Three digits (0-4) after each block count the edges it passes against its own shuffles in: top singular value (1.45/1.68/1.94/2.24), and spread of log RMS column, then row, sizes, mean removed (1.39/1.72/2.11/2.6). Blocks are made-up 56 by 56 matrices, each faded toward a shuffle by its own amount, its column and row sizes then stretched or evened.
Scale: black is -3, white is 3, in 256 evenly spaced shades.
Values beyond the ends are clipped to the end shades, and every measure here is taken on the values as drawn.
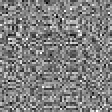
4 1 2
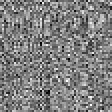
4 3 1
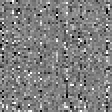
2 4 0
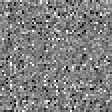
0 2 2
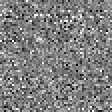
0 0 3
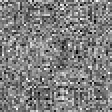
2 0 1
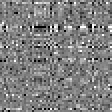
4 1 4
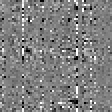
3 4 3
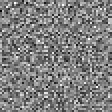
3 0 1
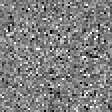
1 1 1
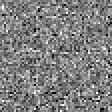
1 1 1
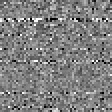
2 0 4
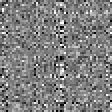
4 4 3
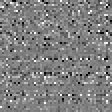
2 1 4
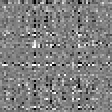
4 4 4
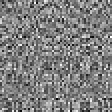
4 0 3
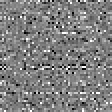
3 1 4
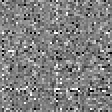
0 3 3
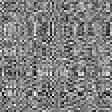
4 3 2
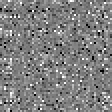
2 1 0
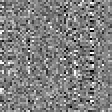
3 4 0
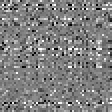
4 0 4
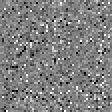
0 2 0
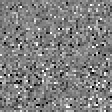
0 1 3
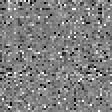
1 1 3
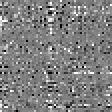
3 2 4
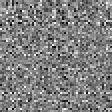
3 0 3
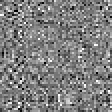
3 2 0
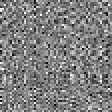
4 3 0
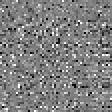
3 0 3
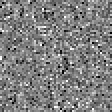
0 0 0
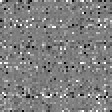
1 2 4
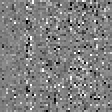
0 4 0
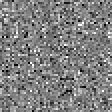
1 0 2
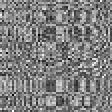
4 0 0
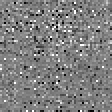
0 2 4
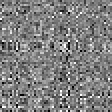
4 3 3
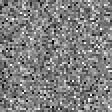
0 0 0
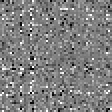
0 4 3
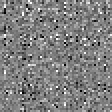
0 3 2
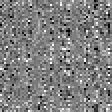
3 4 0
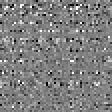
2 2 4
